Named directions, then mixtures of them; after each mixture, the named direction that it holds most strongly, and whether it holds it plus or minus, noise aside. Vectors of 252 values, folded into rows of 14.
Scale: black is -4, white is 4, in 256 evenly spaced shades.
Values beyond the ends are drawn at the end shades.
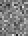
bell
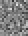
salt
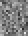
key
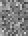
key, plus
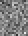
bell, plus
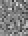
salt, plus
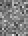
bell, plus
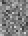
key, plus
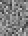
key, plus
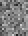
key, minus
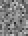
salt, plus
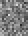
salt, plus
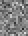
bell, plus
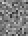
bell, minus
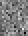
key, minus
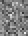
key, plus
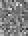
salt, plus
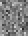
key, plus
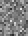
salt, minus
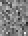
key, plus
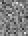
key, plus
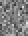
key, minus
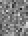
key, minus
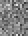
bell, minus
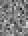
salt, plus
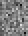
key, minus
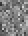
key, minus
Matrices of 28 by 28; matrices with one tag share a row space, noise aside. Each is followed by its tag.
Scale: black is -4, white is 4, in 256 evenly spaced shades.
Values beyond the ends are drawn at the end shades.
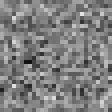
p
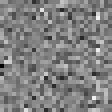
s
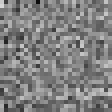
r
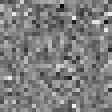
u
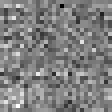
r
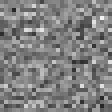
p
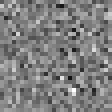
u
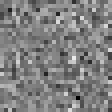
u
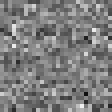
p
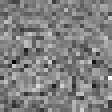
p
